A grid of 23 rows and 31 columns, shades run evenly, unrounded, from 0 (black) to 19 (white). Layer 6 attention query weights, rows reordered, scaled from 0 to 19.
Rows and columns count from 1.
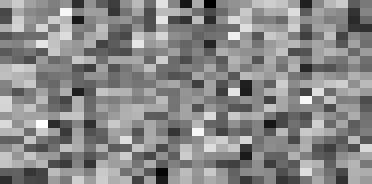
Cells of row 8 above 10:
13
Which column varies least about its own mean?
22
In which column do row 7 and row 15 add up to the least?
26
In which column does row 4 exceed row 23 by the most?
21
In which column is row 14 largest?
1
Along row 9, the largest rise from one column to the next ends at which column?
9
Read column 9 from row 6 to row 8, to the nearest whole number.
5 7 8
